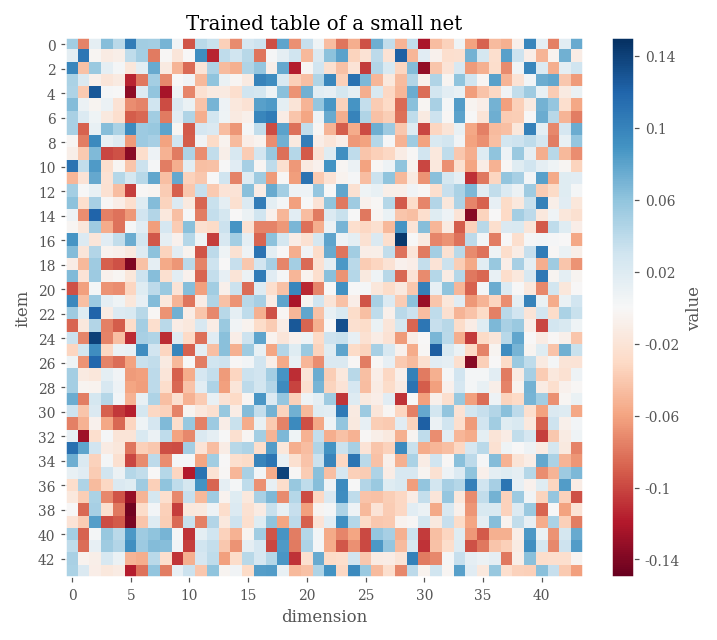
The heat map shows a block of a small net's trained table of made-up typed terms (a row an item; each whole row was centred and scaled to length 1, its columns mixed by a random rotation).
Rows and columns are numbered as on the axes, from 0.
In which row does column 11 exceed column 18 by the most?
36
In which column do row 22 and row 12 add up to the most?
2
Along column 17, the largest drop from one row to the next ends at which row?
7
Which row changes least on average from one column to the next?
12
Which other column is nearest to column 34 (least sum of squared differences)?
1
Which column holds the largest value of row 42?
29
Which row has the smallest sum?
38
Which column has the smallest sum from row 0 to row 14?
30
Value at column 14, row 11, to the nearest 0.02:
-0.08
